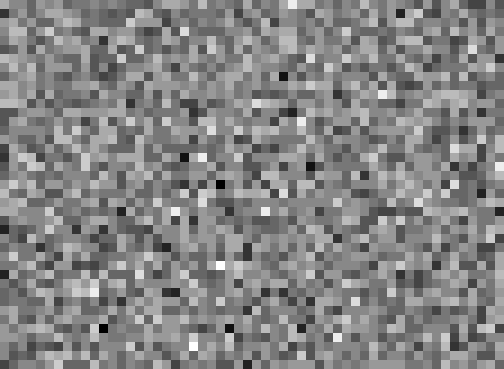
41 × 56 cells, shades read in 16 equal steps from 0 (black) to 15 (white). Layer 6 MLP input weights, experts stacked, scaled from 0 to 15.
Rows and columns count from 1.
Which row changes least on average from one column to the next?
10
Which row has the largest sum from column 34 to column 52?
11
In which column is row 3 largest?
15
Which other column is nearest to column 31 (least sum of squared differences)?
40
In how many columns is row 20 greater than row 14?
20
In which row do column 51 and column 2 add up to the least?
39
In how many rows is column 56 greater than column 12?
18
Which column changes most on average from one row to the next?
45
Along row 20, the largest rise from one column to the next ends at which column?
30
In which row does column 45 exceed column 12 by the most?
37
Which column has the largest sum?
2
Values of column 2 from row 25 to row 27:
8 6 6
